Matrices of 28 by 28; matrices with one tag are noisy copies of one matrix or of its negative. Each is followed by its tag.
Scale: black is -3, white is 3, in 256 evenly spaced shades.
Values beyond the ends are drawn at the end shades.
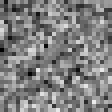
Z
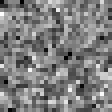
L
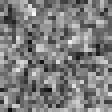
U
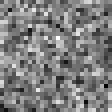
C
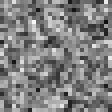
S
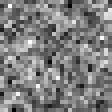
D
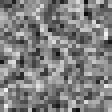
S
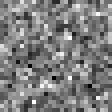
Z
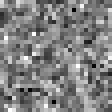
L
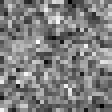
D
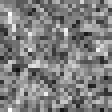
U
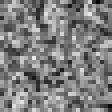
S
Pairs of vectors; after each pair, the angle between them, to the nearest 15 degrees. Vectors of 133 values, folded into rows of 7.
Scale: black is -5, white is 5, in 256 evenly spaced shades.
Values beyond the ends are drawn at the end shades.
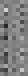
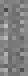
165 degrees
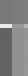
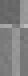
60 degrees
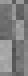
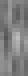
75 degrees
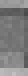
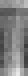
45 degrees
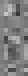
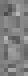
165 degrees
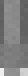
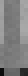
165 degrees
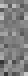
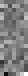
30 degrees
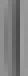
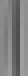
15 degrees
